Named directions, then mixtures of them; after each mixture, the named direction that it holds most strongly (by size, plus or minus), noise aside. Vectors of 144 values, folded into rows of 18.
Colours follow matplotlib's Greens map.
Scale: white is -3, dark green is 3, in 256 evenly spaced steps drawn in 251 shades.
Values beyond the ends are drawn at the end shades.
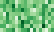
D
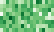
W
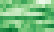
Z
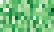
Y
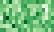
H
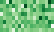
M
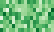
Y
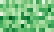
W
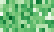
W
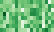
D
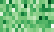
M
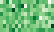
M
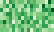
Y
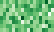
D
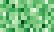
D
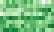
Z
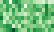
H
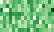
Y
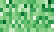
M
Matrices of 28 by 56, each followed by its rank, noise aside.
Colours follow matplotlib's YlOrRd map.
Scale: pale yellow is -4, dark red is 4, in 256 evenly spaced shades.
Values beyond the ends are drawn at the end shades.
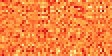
six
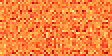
four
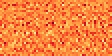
five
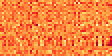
four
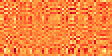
two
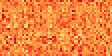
five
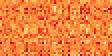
three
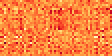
five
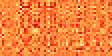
four
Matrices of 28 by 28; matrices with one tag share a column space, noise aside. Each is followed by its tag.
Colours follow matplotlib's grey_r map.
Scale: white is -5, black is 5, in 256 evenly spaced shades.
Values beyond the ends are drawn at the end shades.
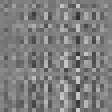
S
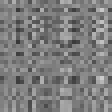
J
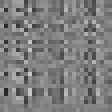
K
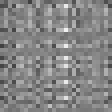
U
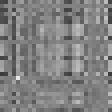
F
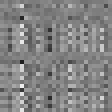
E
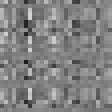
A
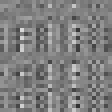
E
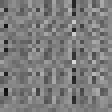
K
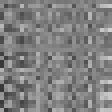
S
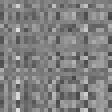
S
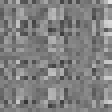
A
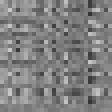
K
